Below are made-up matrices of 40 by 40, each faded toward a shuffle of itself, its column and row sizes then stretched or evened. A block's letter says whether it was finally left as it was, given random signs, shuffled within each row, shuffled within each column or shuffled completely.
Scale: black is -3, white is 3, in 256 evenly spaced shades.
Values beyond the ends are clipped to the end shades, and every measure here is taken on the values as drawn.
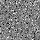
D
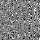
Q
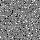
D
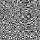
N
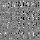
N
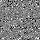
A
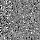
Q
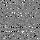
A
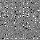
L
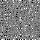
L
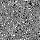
D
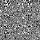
L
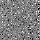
Q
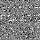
A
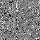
Q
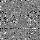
L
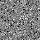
D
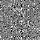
L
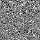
A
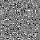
N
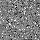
D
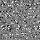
A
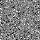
Q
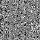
Q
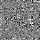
L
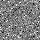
D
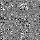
L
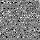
A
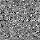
A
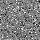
D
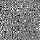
N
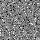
D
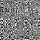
N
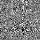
L
